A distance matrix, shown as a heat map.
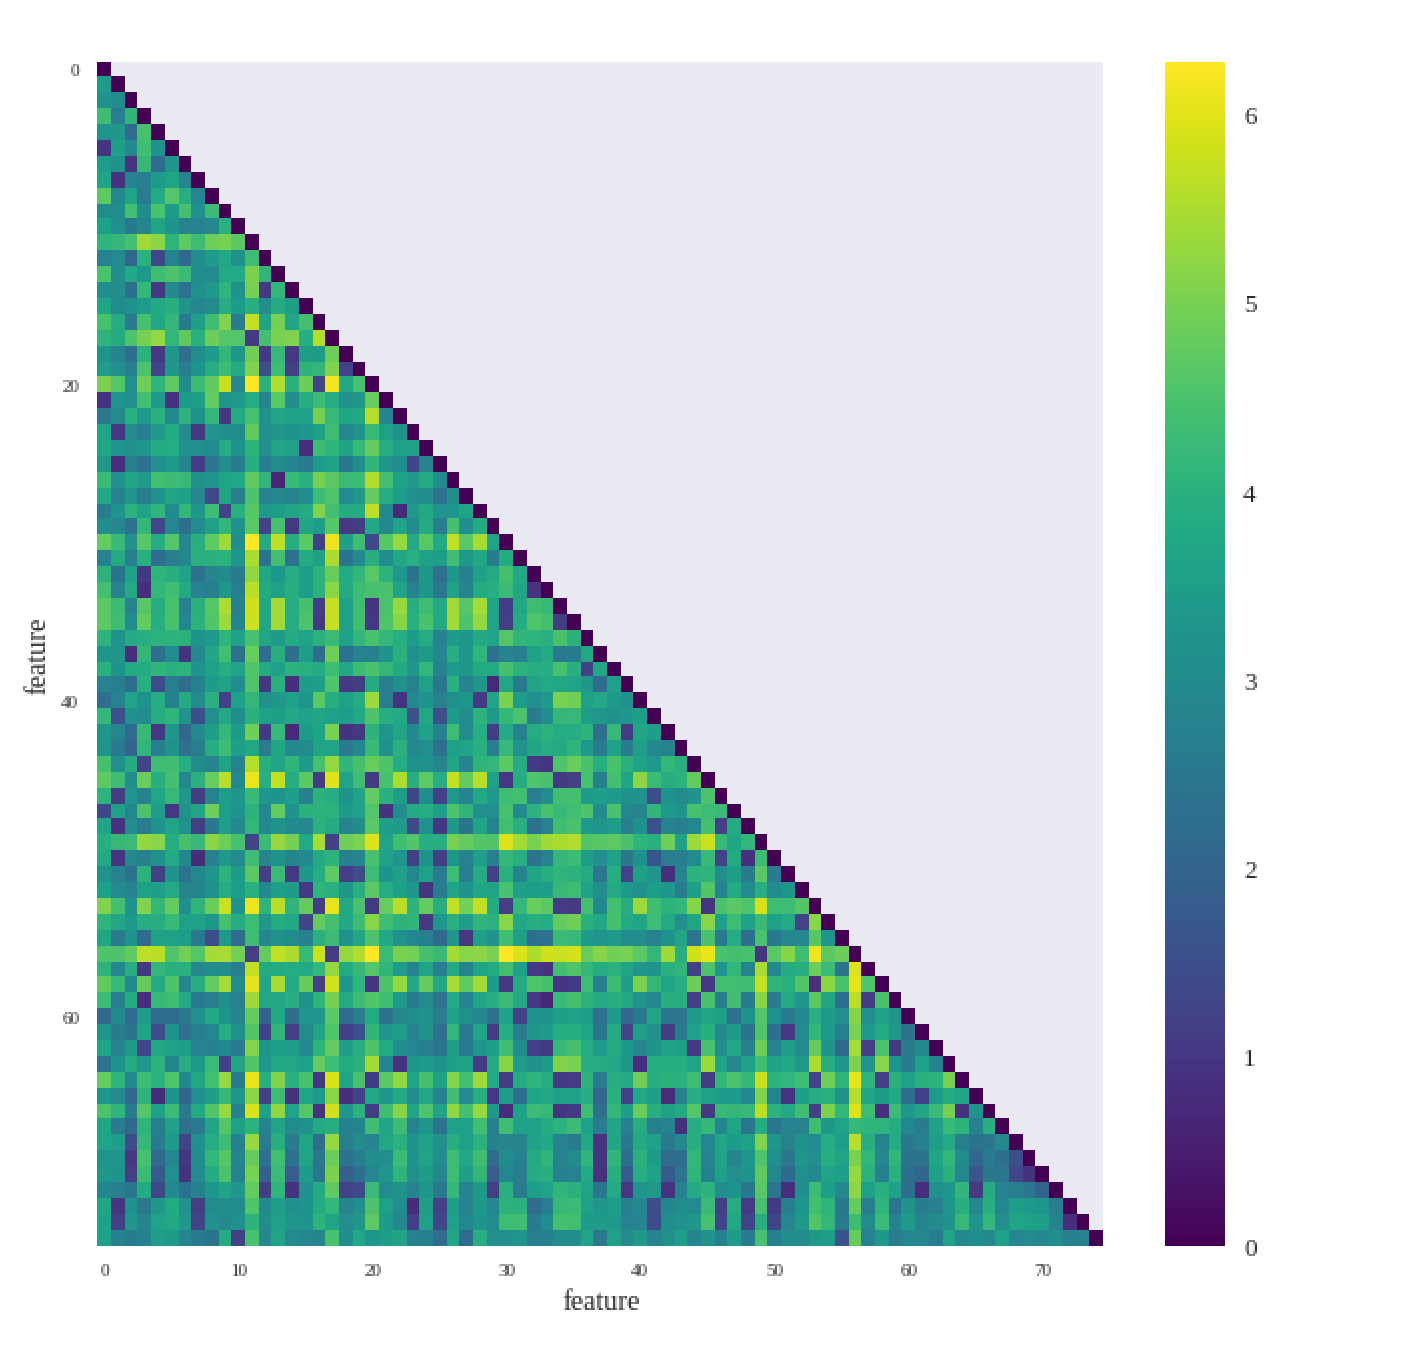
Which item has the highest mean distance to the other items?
56
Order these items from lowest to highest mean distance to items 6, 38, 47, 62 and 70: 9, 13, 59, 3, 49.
59, 3, 9, 13, 49
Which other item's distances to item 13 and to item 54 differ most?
26
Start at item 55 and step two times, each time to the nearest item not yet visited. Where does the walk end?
8
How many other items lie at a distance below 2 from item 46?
9
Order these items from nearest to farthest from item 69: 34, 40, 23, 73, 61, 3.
61, 34, 23, 73, 40, 3
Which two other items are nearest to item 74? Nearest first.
10, 55
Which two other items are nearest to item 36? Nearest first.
38, 25
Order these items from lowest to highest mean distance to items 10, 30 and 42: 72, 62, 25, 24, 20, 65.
65, 20, 25, 72, 62, 24
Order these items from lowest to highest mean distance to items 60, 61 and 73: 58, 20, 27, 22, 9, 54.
27, 22, 9, 54, 58, 20
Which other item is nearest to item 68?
37
